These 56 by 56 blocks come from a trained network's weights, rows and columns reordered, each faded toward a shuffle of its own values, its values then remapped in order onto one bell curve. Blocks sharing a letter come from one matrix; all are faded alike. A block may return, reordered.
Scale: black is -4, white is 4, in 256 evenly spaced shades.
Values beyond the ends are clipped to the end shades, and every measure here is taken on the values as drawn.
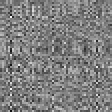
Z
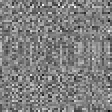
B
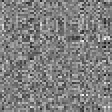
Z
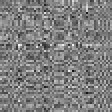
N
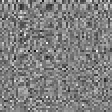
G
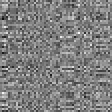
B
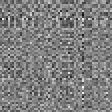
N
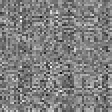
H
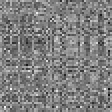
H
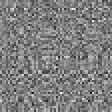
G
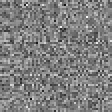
G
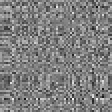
N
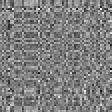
N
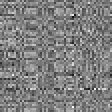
N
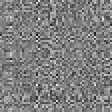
Z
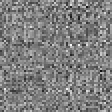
Z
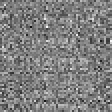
H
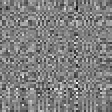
N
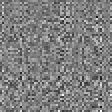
Z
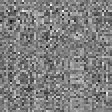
H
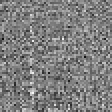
H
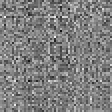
H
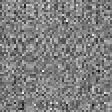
H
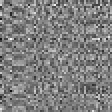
N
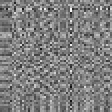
N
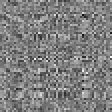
B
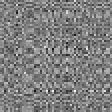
N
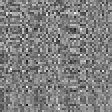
B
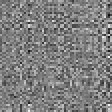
Z
